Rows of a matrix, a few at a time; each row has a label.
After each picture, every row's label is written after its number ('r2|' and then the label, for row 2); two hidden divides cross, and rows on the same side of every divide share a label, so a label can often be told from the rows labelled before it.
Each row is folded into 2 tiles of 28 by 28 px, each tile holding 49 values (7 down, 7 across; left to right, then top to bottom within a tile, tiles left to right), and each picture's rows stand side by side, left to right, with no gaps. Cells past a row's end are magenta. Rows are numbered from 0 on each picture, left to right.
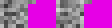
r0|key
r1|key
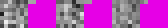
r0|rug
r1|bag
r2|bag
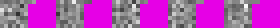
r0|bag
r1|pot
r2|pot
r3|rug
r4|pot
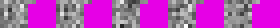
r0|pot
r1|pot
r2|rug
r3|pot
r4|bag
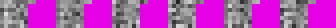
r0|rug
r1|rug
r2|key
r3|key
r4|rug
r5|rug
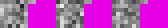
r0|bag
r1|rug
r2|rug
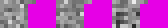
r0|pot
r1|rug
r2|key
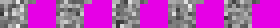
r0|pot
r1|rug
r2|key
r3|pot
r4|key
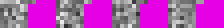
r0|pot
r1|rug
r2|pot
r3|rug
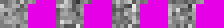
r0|bag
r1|rug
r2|pot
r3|bag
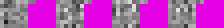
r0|key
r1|bag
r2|pot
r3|bag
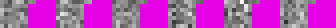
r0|key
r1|rug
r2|rug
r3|key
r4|pot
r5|key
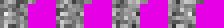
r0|rug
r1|rug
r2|key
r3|key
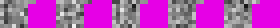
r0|key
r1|pot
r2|bag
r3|bag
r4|bag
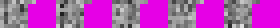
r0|bag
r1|key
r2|bag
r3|bag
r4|key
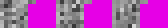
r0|key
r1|bag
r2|bag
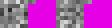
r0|pot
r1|rug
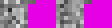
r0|pot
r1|key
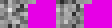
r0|bag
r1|bag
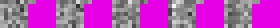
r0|bag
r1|bag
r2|key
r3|rug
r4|key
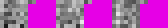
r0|key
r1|key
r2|rug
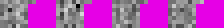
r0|pot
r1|bag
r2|bag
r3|rug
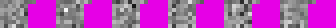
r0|key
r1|bag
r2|bag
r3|key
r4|bag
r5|rug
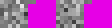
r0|pot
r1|pot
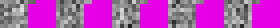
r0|pot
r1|bag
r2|bag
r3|key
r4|bag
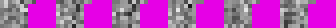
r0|pot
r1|bag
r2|bag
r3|bag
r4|pot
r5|key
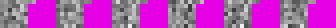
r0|pot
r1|pot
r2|pot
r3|bag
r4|pot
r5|rug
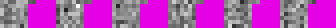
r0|key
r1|pot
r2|key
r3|pot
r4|rug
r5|key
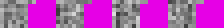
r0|key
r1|pot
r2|key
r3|bag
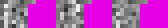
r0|rug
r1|pot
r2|rug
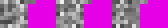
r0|pot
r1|pot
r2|rug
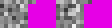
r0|pot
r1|pot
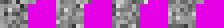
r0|bag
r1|bag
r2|rug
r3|bag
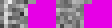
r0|rug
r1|key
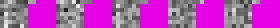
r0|rug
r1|pot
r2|rug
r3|bag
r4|bag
